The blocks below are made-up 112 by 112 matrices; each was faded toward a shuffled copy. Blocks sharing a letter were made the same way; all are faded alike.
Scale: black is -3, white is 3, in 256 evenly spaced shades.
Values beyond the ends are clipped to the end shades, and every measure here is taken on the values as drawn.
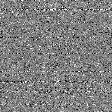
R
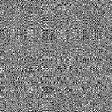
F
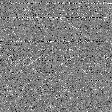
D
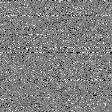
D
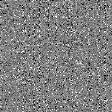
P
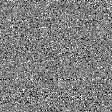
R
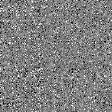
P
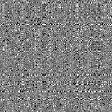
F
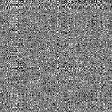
F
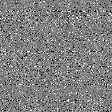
D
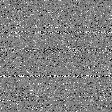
D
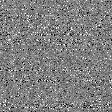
D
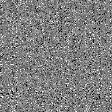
P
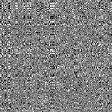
F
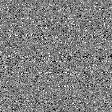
R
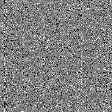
P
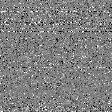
D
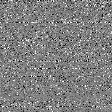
D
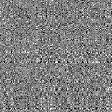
F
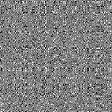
F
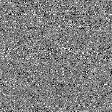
R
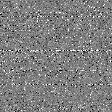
D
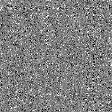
P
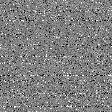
D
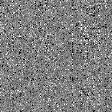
P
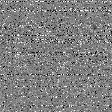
D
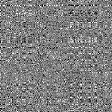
F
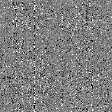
P
